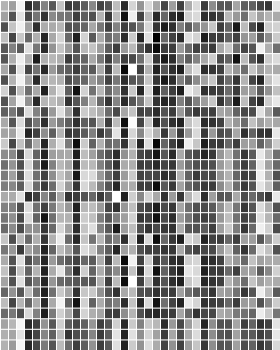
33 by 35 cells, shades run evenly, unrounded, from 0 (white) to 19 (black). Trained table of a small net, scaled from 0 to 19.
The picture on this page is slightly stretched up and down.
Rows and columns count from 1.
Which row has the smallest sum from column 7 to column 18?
11
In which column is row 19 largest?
16
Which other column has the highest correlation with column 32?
24
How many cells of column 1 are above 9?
15
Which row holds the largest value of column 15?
22
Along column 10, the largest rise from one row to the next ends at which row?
9
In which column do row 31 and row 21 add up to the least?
17
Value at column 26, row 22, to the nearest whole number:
12
